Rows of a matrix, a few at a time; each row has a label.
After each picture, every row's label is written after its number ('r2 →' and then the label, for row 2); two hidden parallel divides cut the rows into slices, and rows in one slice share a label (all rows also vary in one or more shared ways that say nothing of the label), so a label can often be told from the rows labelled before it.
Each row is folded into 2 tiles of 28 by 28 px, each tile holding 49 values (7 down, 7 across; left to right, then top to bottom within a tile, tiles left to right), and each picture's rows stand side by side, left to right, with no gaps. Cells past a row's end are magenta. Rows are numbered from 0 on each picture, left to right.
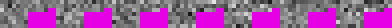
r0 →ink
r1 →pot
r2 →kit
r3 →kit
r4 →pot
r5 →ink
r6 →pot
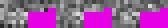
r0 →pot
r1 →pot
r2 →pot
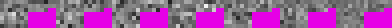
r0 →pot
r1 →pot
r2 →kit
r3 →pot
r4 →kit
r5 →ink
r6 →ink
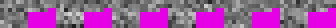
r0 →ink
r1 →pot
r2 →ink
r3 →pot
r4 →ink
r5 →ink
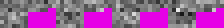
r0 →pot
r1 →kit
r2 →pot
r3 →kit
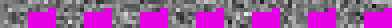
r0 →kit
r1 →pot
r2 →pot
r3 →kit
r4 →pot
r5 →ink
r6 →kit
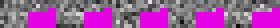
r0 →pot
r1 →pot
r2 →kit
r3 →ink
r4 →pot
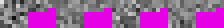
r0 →kit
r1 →ink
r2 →ink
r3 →ink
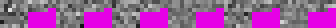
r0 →kit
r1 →pot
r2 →pot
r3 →ink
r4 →kit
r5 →ink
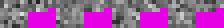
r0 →pot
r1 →ink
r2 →pot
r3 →pot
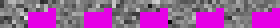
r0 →pot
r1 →ink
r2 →kit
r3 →ink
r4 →ink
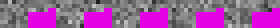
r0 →ink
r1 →pot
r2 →ink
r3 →ink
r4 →ink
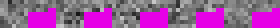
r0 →ink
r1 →kit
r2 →kit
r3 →ink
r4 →ink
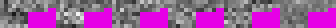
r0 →kit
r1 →pot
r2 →kit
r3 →ink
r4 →pot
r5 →ink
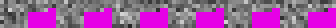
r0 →kit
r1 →ink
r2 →pot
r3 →pot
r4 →pot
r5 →pot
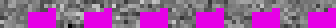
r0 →ink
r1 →pot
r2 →kit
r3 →ink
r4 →ink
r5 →ink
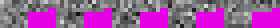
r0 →kit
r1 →kit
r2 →kit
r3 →pot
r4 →pot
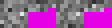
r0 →pot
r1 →pot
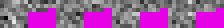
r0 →pot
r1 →kit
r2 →pot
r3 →pot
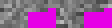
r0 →ink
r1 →ink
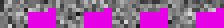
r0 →pot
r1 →kit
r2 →pot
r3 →pot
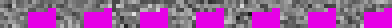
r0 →ink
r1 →ink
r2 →pot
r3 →pot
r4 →kit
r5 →ink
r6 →kit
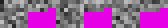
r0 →pot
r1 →kit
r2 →pot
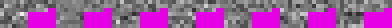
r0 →pot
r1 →ink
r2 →kit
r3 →pot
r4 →ink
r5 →pot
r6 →kit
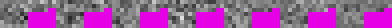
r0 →kit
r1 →kit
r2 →ink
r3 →pot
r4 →ink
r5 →ink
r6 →ink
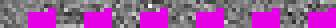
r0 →ink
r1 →kit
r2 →pot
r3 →pot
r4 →ink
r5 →kit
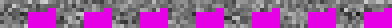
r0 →kit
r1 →pot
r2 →ink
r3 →ink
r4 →ink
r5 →pot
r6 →kit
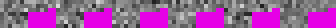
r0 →kit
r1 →kit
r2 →pot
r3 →pot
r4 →kit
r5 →ink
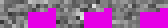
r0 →kit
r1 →pot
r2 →ink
